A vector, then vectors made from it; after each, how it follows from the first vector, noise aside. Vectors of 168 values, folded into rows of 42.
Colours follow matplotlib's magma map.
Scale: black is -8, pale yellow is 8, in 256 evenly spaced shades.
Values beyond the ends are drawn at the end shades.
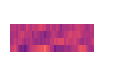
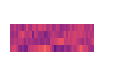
copied.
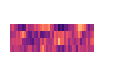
reversed, negated, scaled up.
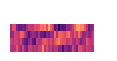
reversed, negated, scaled up.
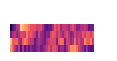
wrapped around, negated, scaled up.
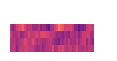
reversed.
